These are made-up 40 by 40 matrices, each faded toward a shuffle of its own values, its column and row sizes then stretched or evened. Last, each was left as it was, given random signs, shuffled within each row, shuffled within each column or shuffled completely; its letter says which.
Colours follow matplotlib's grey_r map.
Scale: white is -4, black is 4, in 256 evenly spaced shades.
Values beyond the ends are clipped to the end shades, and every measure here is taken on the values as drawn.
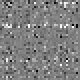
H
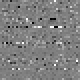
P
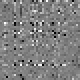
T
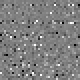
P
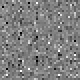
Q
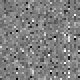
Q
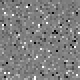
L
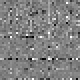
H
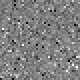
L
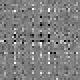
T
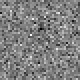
L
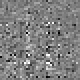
H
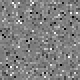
L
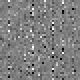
Q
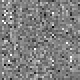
Q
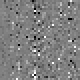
Q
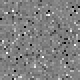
L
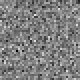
L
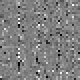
Q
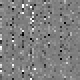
Q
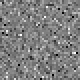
L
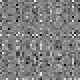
T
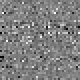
P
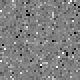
L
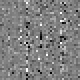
Q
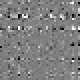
T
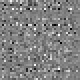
H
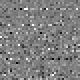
P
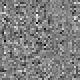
Q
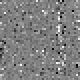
Q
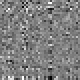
T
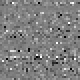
P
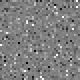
L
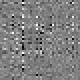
T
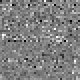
P
